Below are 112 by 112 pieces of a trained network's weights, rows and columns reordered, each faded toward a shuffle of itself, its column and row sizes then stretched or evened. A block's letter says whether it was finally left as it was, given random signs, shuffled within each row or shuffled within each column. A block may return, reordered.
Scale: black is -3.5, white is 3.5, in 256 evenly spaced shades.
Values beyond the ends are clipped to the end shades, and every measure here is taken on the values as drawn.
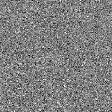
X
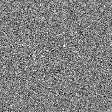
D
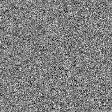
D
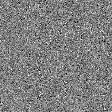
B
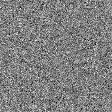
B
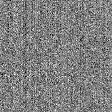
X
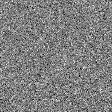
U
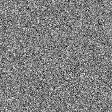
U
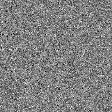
D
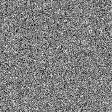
B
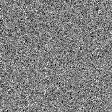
B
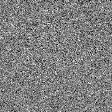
D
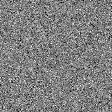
B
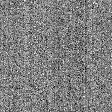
B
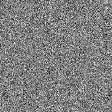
X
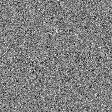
U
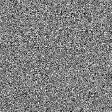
D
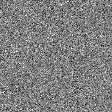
D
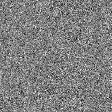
D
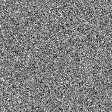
U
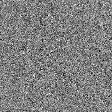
D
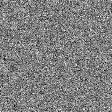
U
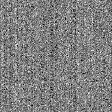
X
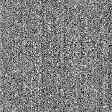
X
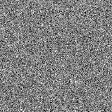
D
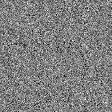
D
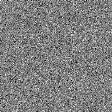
D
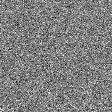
U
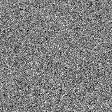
U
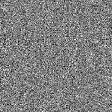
X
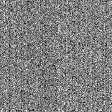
X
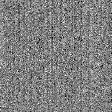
X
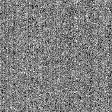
B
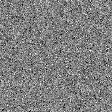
B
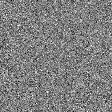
B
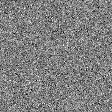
U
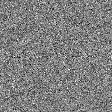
U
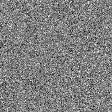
B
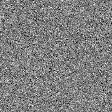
B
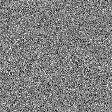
D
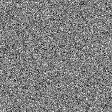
U
